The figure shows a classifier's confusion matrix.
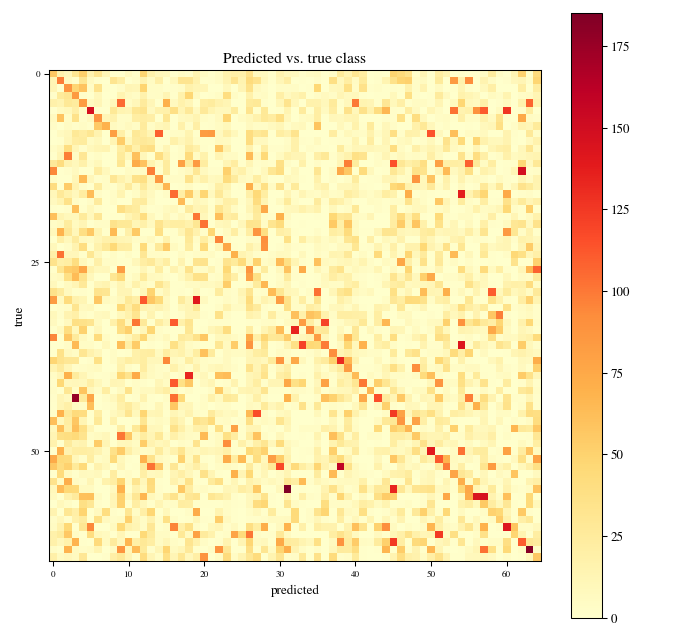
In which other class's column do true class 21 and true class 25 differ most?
60
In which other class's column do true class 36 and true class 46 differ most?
54
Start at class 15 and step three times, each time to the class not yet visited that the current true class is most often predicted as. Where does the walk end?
20
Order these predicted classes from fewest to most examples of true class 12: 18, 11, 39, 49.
18, 49, 11, 39
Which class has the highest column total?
26
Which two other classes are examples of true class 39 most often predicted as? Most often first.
48, 64
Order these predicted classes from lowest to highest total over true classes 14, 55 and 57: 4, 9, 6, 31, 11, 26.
6, 26, 11, 4, 9, 31
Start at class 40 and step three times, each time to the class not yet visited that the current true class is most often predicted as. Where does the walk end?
23
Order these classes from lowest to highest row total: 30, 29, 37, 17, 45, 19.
17, 37, 19, 29, 45, 30
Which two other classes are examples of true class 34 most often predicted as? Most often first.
32, 58
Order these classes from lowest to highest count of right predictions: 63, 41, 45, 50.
41, 45, 50, 63
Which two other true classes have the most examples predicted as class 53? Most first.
5, 1
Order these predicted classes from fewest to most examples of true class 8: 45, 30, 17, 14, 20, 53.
17, 30, 45, 53, 20, 14
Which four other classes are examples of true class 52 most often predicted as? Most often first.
38, 30, 13, 58
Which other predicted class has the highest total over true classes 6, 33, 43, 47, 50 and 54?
3
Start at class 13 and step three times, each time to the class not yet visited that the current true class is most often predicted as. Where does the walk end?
27
